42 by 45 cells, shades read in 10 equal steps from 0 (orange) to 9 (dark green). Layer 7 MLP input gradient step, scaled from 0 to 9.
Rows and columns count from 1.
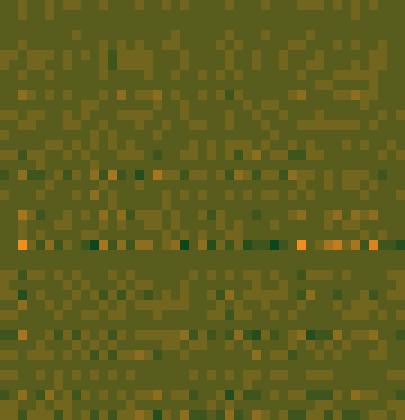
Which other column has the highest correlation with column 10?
21
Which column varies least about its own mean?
44
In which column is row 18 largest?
16
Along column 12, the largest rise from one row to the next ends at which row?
26
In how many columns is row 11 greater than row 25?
20
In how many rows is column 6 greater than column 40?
9
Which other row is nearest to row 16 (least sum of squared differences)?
12
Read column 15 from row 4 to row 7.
6 6 5 5
